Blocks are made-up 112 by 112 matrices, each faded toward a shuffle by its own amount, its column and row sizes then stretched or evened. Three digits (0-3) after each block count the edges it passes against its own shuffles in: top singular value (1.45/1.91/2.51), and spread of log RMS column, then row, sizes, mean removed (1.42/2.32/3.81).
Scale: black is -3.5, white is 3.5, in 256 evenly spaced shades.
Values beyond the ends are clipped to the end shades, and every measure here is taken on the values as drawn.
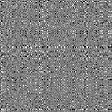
3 2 2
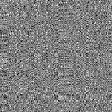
3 1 0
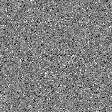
1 0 1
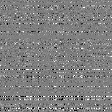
3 1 3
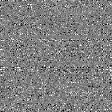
2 1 2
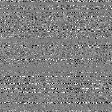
1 1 3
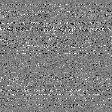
0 0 3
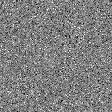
1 0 0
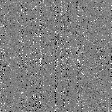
0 2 1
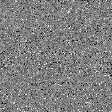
0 0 2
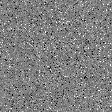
0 1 0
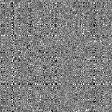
3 2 2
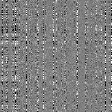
3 3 1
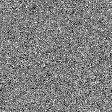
0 0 1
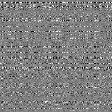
3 1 3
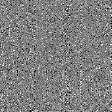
1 2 1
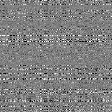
3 1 3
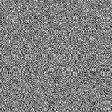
3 0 1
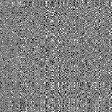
3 2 1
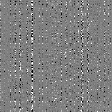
3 3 1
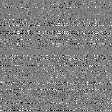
2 1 3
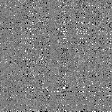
0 2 2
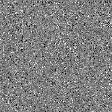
1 1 1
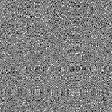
3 0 1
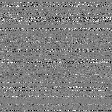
0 0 3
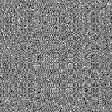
3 0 0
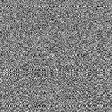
3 0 2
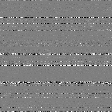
3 0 3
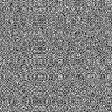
3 0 1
